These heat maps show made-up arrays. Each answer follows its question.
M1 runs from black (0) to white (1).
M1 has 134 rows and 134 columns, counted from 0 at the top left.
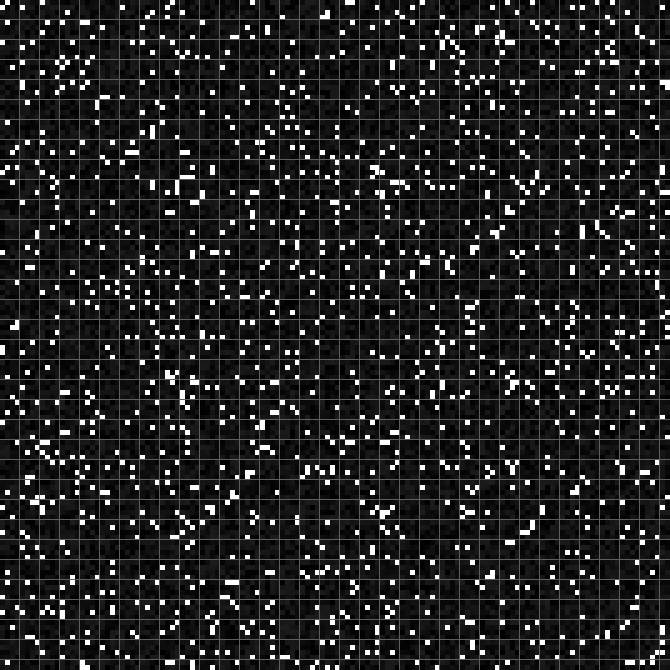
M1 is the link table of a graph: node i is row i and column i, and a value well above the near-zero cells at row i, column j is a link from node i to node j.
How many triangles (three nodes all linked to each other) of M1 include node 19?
1
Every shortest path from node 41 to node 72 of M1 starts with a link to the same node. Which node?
node 77
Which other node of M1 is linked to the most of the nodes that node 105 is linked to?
node 71
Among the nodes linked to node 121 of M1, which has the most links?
node 63
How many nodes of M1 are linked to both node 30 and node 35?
5
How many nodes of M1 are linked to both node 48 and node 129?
1
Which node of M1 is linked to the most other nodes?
node 38
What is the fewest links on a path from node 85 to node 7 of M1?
2
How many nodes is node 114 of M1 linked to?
12
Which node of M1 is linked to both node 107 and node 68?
node 49
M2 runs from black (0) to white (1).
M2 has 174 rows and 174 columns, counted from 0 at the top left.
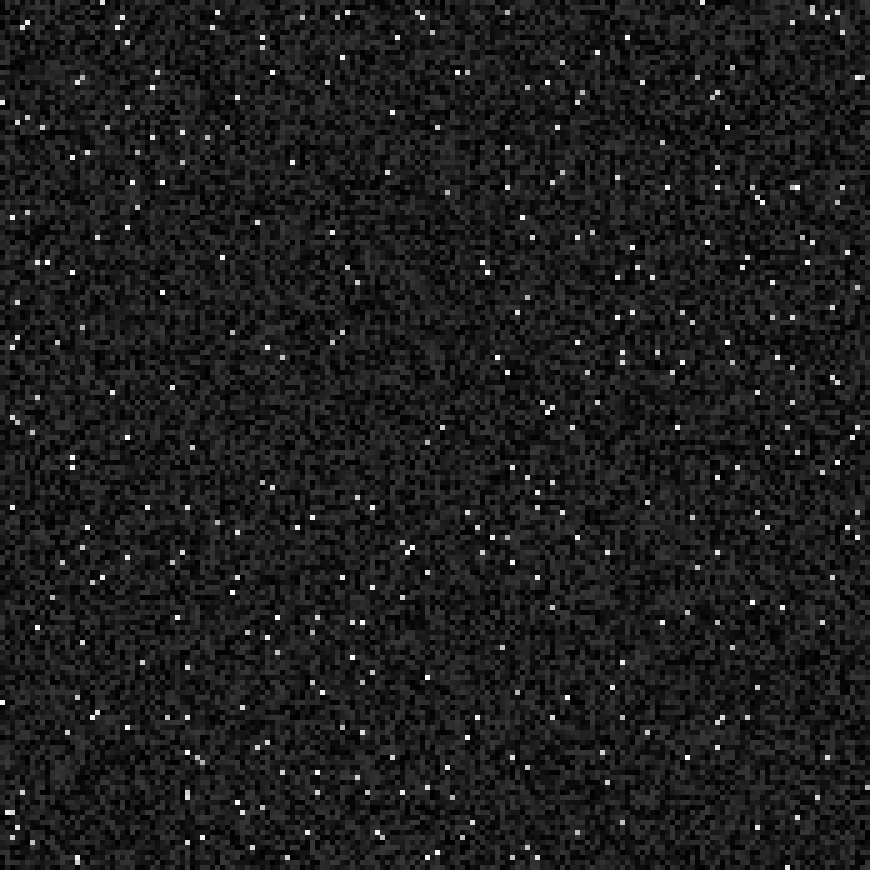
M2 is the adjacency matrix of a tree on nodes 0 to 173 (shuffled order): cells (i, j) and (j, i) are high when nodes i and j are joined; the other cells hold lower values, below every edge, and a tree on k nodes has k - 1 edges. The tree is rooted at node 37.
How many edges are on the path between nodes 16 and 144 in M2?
7
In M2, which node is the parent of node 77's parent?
112
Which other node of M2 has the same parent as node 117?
134
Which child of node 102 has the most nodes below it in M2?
151
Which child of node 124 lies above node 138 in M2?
72
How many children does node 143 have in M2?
7
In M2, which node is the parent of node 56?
154
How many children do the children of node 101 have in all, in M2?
10
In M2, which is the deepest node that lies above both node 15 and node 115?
107
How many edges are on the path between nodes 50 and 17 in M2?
3
